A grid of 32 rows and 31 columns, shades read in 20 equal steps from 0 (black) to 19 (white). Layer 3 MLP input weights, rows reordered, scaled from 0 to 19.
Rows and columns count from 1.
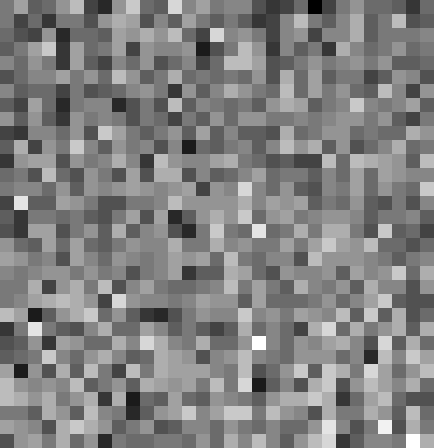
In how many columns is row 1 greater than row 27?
8
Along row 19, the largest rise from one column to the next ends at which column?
23
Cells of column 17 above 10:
13
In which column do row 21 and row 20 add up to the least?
14
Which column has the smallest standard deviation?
17
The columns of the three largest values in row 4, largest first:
4, 18, 25
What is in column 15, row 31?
10
